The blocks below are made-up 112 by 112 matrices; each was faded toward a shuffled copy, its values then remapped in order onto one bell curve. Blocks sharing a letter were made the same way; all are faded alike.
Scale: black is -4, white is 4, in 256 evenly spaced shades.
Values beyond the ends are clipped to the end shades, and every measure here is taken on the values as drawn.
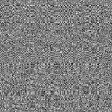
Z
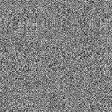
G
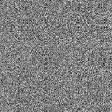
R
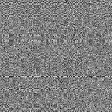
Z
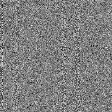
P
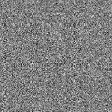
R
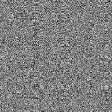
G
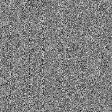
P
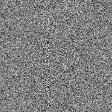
P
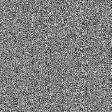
P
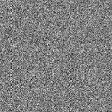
R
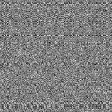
Z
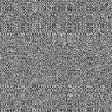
Z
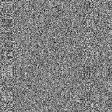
R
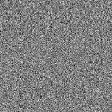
R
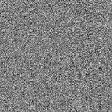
R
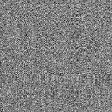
G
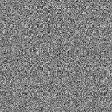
G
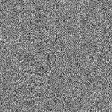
G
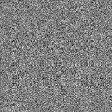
G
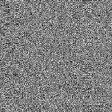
R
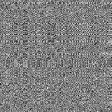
Z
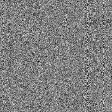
P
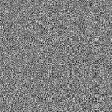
G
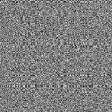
Z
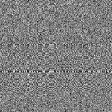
Z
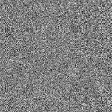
R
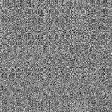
G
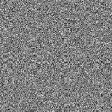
G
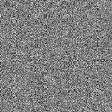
R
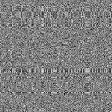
Z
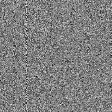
P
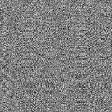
G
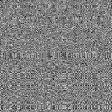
Z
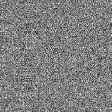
R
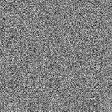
R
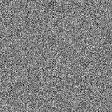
R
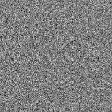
R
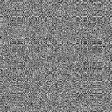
Z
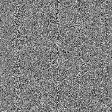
P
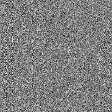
P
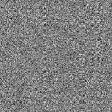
R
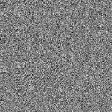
R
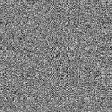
G
